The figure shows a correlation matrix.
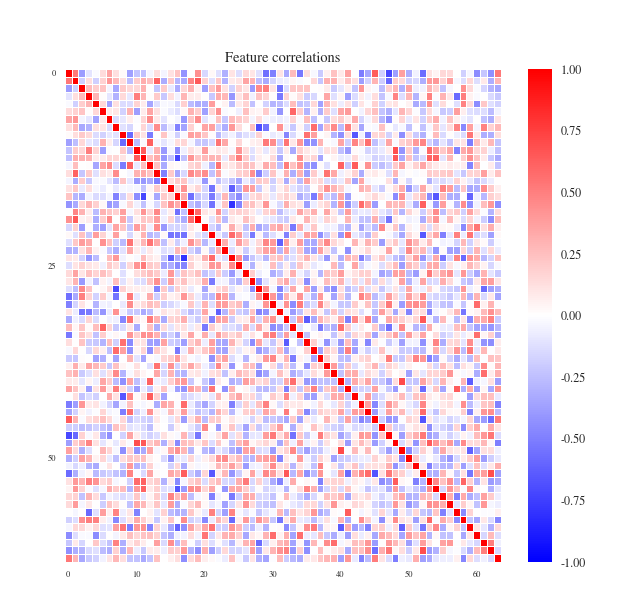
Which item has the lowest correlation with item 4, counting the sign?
60
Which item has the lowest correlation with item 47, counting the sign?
0
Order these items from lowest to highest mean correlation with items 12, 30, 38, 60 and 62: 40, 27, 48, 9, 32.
40, 48, 27, 9, 32
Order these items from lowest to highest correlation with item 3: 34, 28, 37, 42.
42, 37, 34, 28
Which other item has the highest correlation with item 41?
57
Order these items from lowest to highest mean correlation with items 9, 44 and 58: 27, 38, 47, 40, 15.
27, 38, 15, 47, 40
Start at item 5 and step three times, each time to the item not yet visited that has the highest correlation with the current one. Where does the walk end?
49
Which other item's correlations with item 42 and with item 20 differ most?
8
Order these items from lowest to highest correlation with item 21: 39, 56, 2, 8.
56, 8, 39, 2
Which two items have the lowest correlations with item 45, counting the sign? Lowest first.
52, 62
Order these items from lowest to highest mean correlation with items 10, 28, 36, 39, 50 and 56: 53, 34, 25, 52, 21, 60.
52, 60, 34, 21, 25, 53
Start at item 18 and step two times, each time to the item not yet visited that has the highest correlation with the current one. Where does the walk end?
1
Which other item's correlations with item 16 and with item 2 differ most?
11
